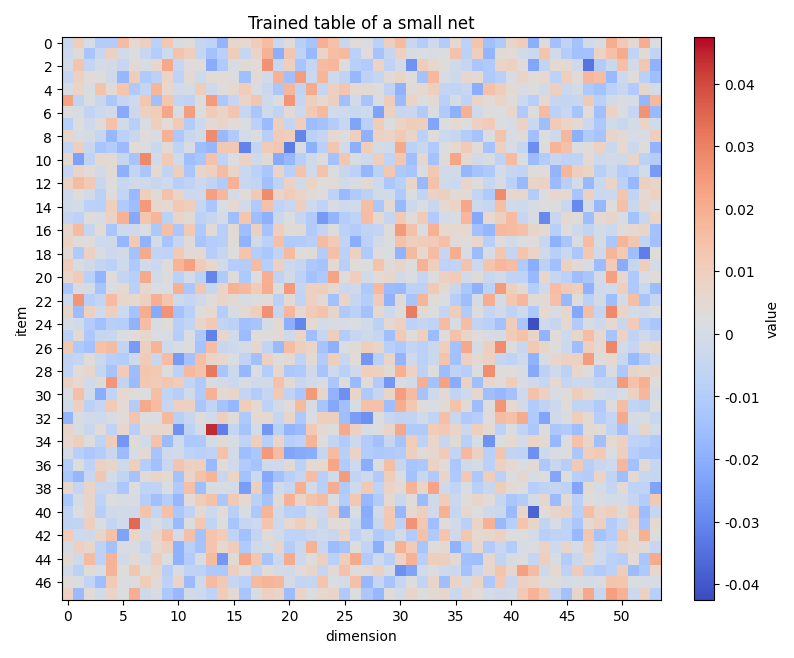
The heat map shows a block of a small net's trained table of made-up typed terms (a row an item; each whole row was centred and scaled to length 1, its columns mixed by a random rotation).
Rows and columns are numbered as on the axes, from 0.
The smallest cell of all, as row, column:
24, 42
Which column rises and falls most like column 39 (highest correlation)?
10
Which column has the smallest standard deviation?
2
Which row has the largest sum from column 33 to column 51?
47
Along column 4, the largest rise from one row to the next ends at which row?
29
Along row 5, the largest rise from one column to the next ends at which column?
53
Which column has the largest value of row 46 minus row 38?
18
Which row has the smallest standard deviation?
12
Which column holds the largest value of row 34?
22
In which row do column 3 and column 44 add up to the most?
4
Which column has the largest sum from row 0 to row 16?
9
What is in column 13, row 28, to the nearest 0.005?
0.03
